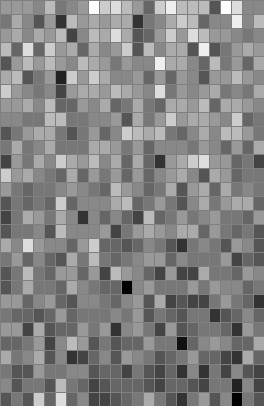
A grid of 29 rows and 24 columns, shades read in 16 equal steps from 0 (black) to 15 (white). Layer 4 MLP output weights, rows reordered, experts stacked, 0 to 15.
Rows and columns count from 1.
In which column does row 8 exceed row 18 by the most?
17
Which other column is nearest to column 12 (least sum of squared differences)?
23
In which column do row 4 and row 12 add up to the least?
15
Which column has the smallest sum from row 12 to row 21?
24
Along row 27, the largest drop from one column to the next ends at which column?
19
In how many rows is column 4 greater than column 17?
13
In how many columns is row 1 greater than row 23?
21
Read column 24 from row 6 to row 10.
8 10 8 7 7
